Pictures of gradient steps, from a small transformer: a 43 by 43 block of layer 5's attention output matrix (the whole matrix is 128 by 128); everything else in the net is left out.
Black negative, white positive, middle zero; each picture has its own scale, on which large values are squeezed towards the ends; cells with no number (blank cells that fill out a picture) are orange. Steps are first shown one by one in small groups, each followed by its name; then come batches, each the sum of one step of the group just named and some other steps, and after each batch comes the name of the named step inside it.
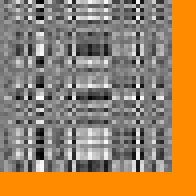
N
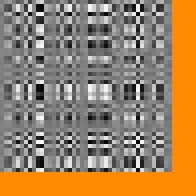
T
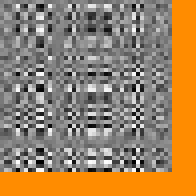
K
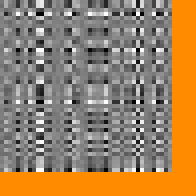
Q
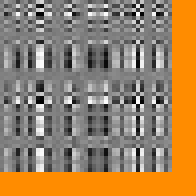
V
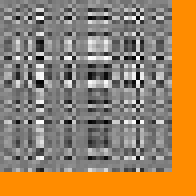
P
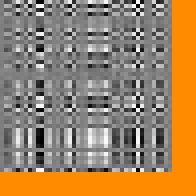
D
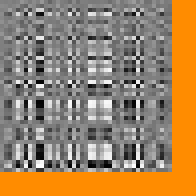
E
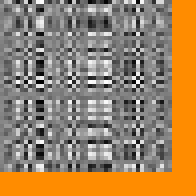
E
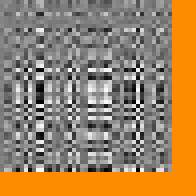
Q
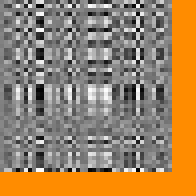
T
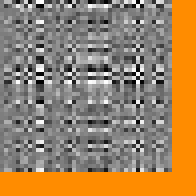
V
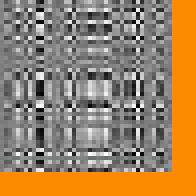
D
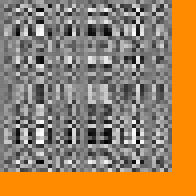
T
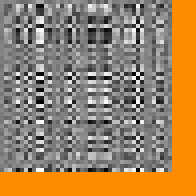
V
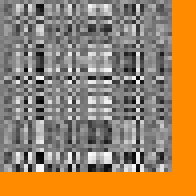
E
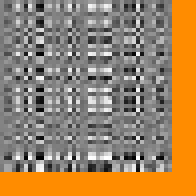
E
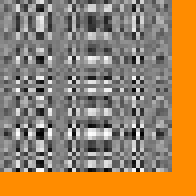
K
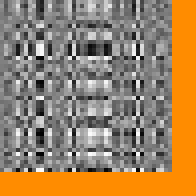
N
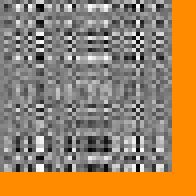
T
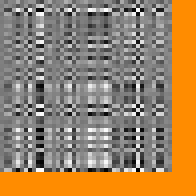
D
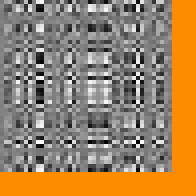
T
